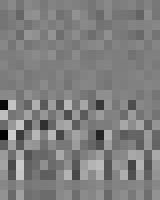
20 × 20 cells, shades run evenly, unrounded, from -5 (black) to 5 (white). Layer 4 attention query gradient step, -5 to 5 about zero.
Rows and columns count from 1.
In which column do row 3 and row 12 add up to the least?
9
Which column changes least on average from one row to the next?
15
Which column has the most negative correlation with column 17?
11
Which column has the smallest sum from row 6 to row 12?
1
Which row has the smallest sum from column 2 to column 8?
18
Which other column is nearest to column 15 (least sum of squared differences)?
12
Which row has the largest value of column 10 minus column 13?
14
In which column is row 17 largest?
3
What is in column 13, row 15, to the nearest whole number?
-2
